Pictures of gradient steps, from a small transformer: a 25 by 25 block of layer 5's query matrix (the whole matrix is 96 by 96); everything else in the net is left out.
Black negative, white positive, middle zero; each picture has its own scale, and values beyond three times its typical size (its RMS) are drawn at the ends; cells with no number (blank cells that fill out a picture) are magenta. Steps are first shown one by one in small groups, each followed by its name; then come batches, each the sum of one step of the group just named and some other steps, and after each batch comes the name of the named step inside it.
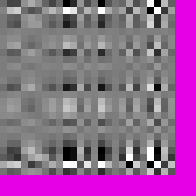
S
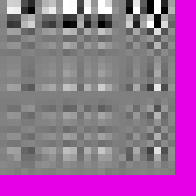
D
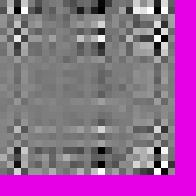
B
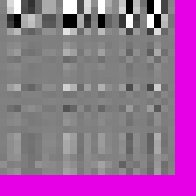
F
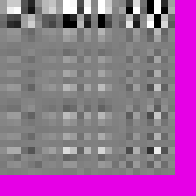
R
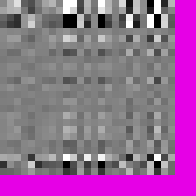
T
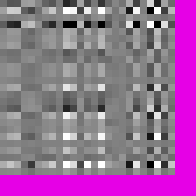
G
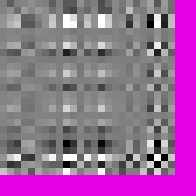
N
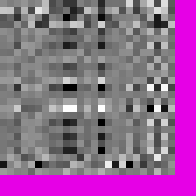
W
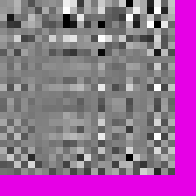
T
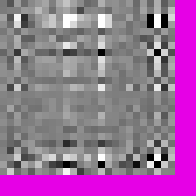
N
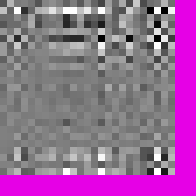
D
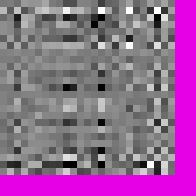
W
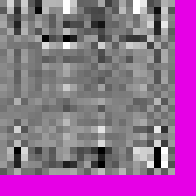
B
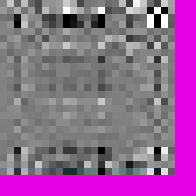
S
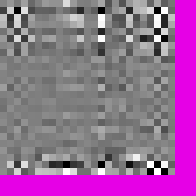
B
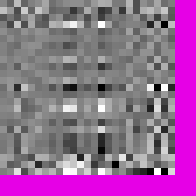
W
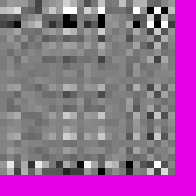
G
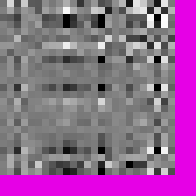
S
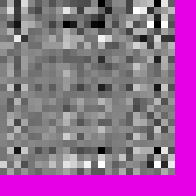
G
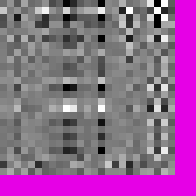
W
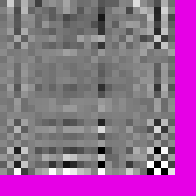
B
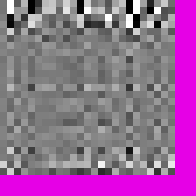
D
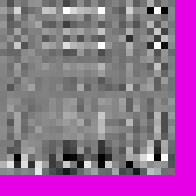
S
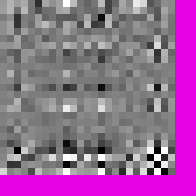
N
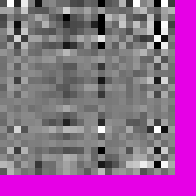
B
